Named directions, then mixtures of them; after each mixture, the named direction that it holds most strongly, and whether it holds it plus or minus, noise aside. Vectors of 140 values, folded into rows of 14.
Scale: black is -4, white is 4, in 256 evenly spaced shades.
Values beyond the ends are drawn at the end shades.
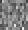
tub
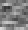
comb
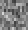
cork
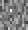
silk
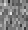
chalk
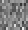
tub, plus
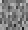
tub, minus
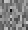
silk, minus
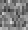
cork, plus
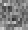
comb, plus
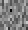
silk, minus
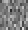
tub, plus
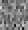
tub, minus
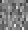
tub, plus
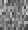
chalk, plus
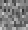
cork, plus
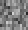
chalk, minus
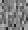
tub, minus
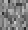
cork, minus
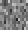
chalk, minus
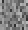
tub, minus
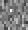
silk, plus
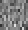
tub, plus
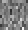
tub, plus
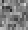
comb, plus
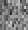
chalk, minus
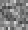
cork, minus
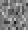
cork, plus
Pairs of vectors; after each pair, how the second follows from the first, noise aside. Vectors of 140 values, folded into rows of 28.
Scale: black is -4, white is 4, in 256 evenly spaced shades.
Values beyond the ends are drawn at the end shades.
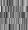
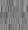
shrunk.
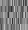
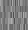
wrapped around, negated, shrunk.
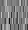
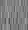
shrunk.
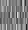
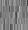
wrapped around, negated, shrunk.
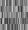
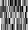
reversed, scaled up.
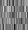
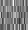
reversed, negated.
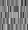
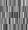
negated.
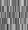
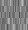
shrunk.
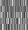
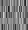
reversed, negated.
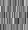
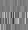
negated, partly zeroed.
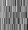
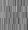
shrunk.
